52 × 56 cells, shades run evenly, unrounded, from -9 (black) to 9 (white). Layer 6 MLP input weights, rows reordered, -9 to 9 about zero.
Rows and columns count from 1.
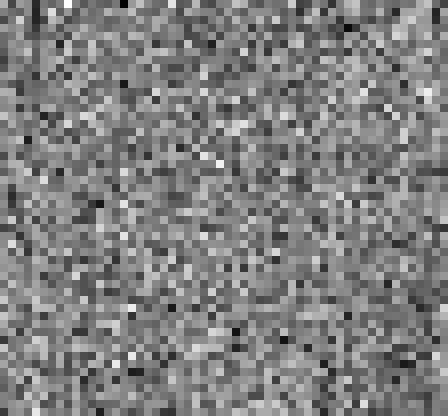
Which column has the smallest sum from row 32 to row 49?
54
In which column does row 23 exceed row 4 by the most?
44
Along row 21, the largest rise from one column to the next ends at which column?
28
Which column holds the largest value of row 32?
35
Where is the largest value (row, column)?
1, 9
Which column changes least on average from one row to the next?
53
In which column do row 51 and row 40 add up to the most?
39
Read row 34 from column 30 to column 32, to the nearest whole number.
3 -5 2
